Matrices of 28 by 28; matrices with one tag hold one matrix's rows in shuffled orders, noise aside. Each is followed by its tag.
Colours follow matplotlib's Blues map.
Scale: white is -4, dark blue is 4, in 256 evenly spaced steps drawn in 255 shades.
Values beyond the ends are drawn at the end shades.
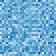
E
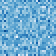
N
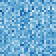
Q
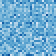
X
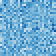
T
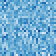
N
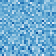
Q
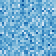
Q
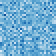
T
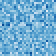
X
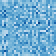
N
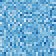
T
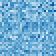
E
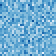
Q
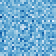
Q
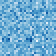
X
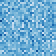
Q
